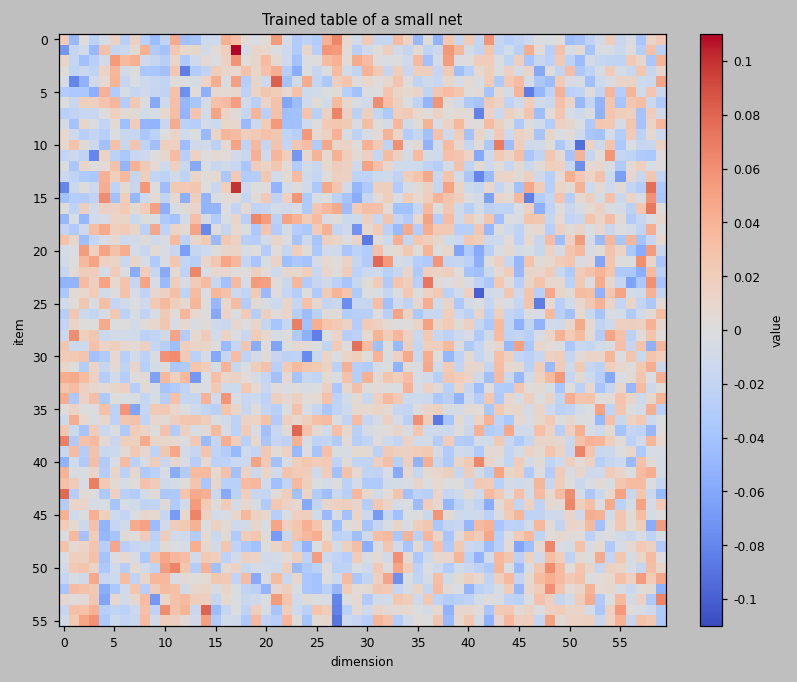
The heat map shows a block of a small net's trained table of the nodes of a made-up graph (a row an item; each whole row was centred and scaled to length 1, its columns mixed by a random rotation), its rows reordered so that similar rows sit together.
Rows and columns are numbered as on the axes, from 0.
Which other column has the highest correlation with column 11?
33
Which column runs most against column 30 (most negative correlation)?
51
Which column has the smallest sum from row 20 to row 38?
41
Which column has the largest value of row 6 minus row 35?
7
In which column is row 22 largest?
13
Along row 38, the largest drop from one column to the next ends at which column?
1
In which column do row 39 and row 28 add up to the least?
25
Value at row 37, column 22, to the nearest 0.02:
0
